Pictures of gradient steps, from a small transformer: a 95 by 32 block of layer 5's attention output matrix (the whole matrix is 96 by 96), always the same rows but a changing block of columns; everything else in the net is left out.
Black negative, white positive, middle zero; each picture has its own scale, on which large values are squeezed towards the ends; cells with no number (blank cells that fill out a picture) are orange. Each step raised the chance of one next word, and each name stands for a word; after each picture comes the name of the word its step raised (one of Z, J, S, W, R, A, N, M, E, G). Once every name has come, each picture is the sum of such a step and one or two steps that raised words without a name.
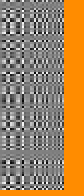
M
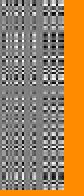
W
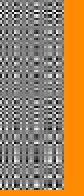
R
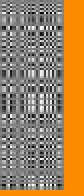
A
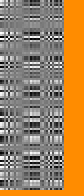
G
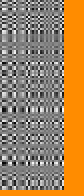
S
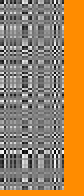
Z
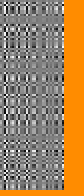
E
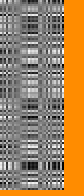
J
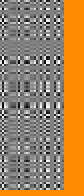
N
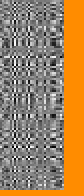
A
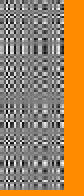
S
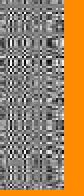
Z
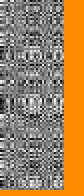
A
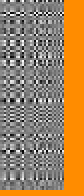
Z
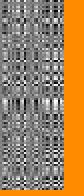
M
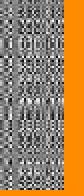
M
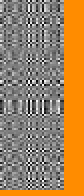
S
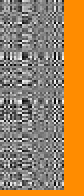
J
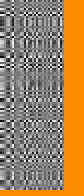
G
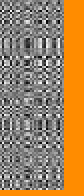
R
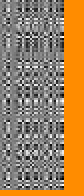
G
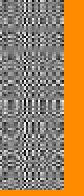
G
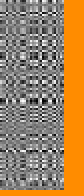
Z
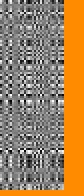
Z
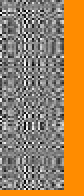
R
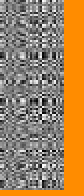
E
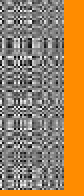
R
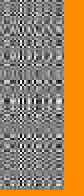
A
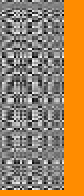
M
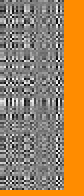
M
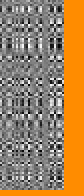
E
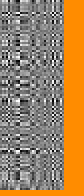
Z
